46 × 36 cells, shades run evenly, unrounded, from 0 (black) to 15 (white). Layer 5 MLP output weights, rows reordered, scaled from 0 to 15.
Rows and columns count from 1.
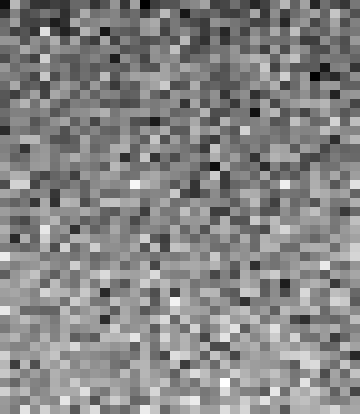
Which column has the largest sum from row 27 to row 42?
1
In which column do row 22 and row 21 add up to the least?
20
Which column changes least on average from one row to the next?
9
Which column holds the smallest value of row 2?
19
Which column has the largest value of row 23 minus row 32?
29
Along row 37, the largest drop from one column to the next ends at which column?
25
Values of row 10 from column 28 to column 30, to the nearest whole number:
10 4 6
